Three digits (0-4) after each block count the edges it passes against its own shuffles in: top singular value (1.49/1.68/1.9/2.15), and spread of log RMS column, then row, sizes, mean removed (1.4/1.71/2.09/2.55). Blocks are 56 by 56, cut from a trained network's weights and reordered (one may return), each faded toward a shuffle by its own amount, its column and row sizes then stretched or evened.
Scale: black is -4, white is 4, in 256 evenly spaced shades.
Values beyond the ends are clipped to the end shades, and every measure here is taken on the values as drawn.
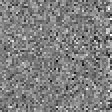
1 3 0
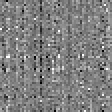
2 3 1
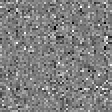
1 2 1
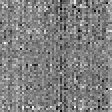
3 2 3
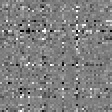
2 3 4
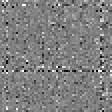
3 3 2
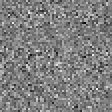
1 1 2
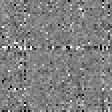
3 3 2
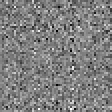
1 3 2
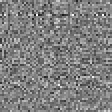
2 0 3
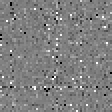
0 2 2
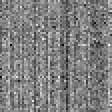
4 2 1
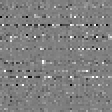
1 0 4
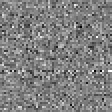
0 0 3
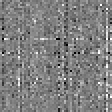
3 3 2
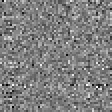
1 2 1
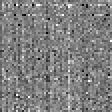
2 1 3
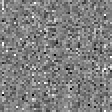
0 3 0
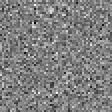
1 2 0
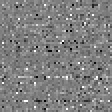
0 1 3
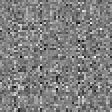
3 4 2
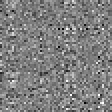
3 3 2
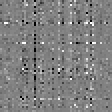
2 4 3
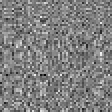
3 3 2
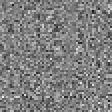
1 2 0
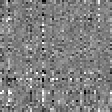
4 4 3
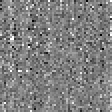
0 2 1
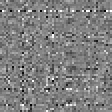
2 2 3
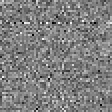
1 0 1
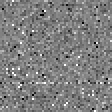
0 0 0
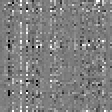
2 4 3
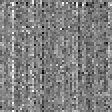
4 3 2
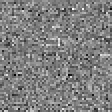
0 0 3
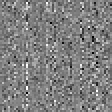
2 4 0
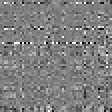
4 3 4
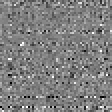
0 2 4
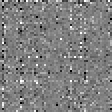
2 3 2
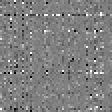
2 4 2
